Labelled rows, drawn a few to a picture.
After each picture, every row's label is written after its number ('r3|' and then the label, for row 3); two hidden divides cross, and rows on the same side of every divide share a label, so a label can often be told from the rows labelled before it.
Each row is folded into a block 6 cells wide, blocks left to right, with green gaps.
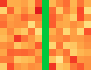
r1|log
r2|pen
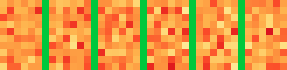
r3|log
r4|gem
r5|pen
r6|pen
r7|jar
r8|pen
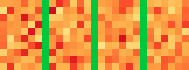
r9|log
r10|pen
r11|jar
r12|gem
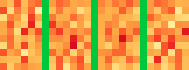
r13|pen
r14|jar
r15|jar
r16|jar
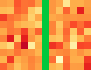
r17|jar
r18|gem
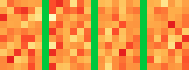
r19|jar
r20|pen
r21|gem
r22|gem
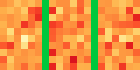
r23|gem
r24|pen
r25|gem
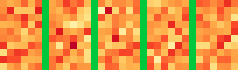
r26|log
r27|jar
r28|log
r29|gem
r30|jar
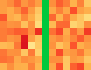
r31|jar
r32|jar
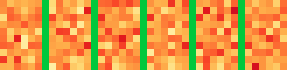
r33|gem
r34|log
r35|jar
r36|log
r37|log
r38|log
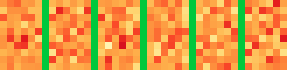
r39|jar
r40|log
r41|jar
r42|jar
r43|pen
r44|pen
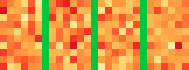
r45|pen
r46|jar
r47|log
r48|gem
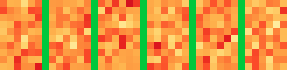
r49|gem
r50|gem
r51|jar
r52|gem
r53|jar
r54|log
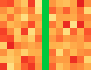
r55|pen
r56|pen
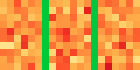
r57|jar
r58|log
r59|jar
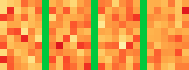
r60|log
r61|gem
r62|gem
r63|log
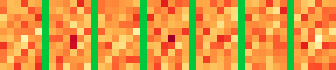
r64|gem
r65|jar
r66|gem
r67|jar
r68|jar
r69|log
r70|gem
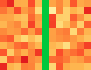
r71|pen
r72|log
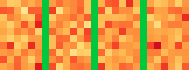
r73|gem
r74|pen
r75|pen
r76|gem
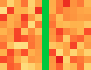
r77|log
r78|jar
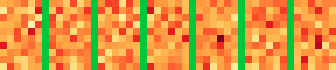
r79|log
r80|log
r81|pen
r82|pen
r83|jar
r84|gem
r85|jar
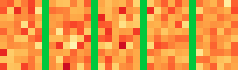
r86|pen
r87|gem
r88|jar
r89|pen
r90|log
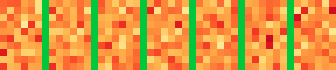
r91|pen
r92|pen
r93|gem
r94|pen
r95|gem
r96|jar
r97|log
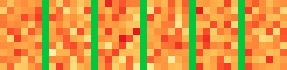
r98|log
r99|log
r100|jar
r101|log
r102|pen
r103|pen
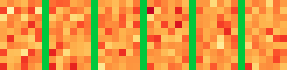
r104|pen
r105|pen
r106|log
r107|pen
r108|gem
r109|pen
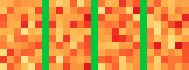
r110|log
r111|gem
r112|log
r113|gem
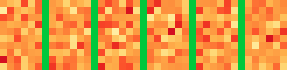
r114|log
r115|gem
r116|pen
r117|pen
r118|pen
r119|jar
